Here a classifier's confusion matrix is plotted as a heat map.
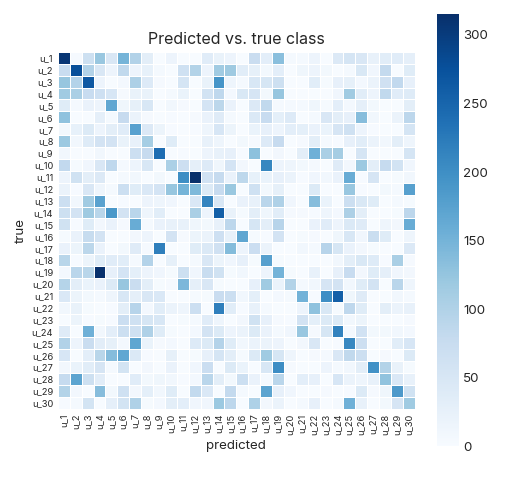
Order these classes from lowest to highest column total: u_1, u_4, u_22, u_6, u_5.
u_22, u_5, u_6, u_4, u_1
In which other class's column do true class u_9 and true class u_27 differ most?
u_19
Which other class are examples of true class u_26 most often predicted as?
u_6
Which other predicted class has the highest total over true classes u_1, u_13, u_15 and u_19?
u_4
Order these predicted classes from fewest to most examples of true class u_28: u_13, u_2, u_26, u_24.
u_26, u_24, u_13, u_2
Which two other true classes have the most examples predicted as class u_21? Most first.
u_24, u_23
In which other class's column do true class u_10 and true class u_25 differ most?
u_18
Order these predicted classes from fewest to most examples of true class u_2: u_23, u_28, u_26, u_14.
u_23, u_26, u_28, u_14
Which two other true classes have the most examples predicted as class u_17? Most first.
u_9, u_30
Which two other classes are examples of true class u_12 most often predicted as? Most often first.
u_30, u_11
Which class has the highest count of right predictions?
u_1
